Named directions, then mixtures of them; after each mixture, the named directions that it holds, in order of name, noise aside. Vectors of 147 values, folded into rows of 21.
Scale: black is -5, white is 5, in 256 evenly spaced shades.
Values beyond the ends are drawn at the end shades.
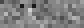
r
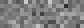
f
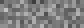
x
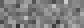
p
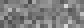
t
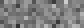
p.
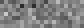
r.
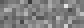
t, x.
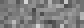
f, p.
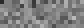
p, r, x.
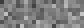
p, r, t.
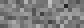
f.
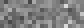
t.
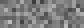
x.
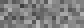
f, r, t.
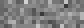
f, p.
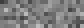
f, t, x.
